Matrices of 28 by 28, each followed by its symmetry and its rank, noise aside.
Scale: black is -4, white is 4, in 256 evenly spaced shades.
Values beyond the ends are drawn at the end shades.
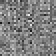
no symmetry, rank six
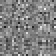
antisymmetric, rank four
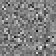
antisymmetric, rank six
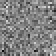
no symmetry, rank six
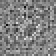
symmetric, rank six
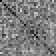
symmetric, rank six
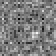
symmetric, rank four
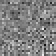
no symmetry, rank six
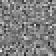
antisymmetric, rank six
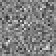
symmetric, rank six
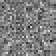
no symmetry, rank six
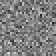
antisymmetric, rank six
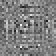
antisymmetric, rank four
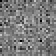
symmetric, rank five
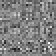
no symmetry, rank five
